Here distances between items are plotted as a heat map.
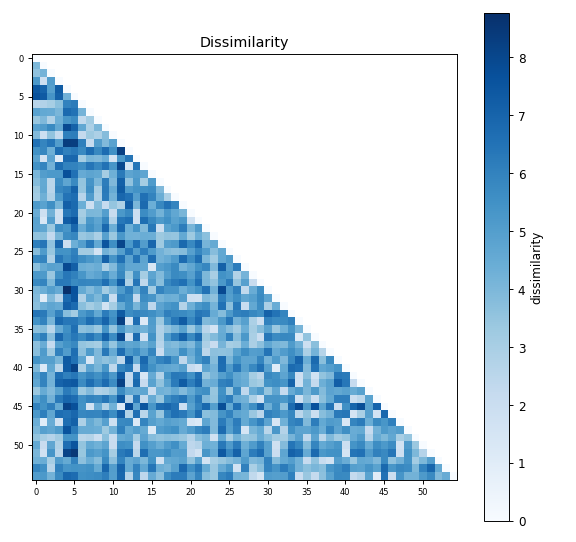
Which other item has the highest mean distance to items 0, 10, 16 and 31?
5
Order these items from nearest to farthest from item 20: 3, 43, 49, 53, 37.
3, 49, 37, 43, 53
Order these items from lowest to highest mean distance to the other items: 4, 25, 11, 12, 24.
25, 12, 24, 11, 4
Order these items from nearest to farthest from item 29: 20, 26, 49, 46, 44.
44, 46, 26, 49, 20
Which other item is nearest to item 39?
7
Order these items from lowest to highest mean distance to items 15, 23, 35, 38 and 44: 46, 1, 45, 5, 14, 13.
46, 14, 1, 13, 45, 5
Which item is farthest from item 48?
4
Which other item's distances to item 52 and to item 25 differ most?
22
